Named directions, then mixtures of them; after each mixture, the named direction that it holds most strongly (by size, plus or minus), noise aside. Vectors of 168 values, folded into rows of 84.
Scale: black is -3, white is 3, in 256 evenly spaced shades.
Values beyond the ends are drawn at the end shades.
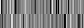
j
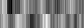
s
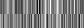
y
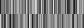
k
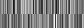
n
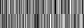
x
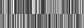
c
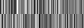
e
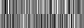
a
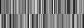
k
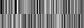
y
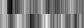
s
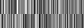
e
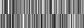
a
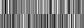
a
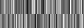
c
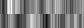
s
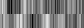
s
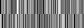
e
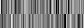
j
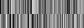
k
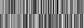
k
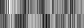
s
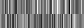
a
